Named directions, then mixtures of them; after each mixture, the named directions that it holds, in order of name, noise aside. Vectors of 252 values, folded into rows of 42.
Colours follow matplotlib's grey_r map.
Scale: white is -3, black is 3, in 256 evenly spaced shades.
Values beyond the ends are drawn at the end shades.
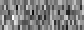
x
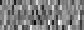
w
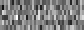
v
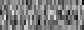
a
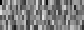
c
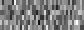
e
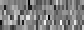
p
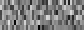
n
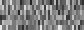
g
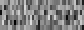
a, n.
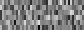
n.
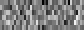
e, n.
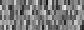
c, e, n.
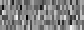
v.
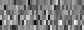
p, w.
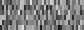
g.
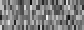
g, n.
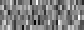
a, g, w.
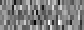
w.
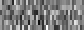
e.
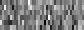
g, p.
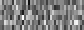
e, p.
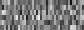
c, v.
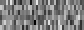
g, n, w.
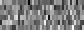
g, p, v.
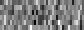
e, w.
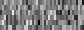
a.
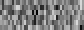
e, v, w.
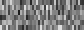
g.
